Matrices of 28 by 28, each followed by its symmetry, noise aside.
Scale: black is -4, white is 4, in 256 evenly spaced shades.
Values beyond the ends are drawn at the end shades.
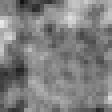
antisymmetric.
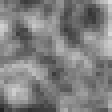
antisymmetric.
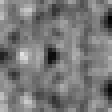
mirrored top to bottom.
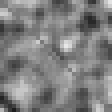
symmetric across the other diagonal.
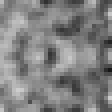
mirrored top to bottom.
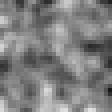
antisymmetric.
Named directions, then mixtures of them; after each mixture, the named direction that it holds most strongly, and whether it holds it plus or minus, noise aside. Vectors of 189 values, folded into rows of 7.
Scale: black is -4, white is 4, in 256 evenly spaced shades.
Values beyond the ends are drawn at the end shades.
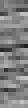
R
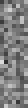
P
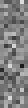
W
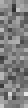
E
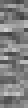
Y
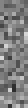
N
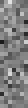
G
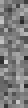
P, minus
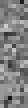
W, minus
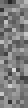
G, minus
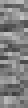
Y, minus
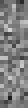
E, minus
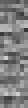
Y, plus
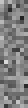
P, minus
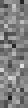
W, minus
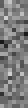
G, plus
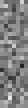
W, plus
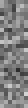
E, plus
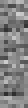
Y, minus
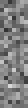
G, minus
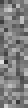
P, plus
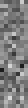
W, plus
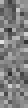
G, minus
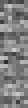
Y, plus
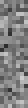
R, plus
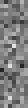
W, plus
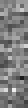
R, minus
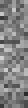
E, minus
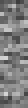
Y, plus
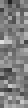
G, minus
